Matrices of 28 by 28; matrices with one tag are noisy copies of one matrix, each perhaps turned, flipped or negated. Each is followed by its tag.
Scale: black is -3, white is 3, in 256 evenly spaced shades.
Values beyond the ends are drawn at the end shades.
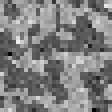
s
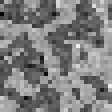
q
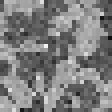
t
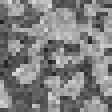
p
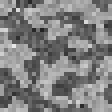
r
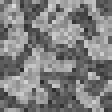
q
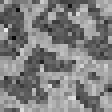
q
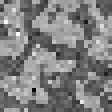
q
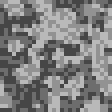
p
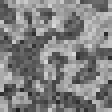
p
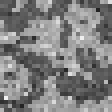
t
